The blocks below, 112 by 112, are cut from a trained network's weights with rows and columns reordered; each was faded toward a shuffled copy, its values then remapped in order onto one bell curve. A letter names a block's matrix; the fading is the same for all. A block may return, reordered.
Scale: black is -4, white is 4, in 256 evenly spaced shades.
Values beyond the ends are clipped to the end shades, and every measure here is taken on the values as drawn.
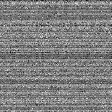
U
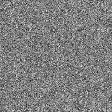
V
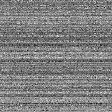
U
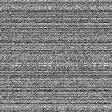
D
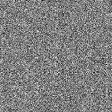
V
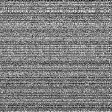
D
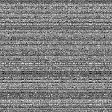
D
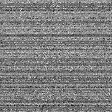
U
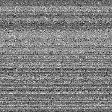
U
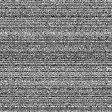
D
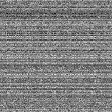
D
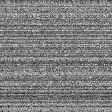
U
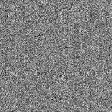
V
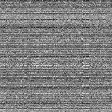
D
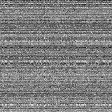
D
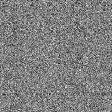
V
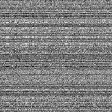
D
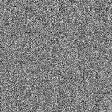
V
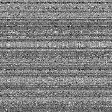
U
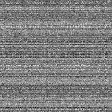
D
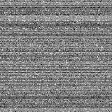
U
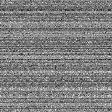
U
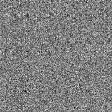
V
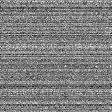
D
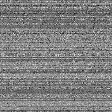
U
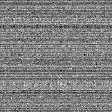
U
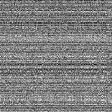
D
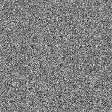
V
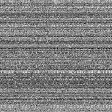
D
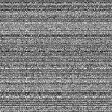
D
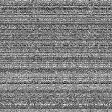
D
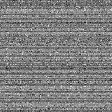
U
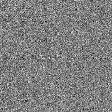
V
